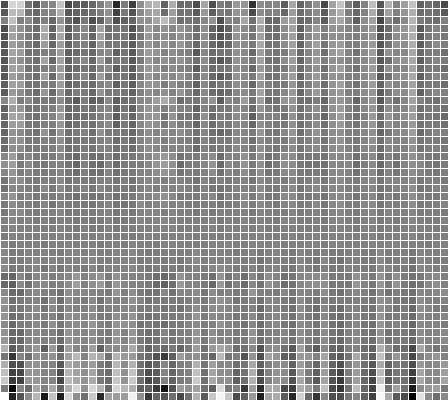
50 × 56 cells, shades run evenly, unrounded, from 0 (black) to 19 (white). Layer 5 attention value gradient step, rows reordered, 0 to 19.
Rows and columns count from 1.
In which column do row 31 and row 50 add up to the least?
52
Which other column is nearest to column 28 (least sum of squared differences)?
12
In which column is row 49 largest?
48
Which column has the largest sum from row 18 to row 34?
2
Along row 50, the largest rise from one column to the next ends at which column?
53
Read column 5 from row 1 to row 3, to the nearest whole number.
7 8 8
